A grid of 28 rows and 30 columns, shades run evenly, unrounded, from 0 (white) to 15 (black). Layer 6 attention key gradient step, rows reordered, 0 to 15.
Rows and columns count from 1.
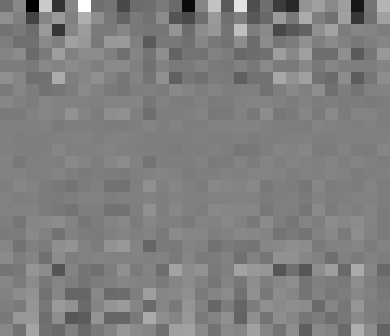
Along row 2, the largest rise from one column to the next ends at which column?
28
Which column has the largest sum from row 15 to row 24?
24
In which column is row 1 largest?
3
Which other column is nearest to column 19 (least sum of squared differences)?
4
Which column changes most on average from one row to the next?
5
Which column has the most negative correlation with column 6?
12
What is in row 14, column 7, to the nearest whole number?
7
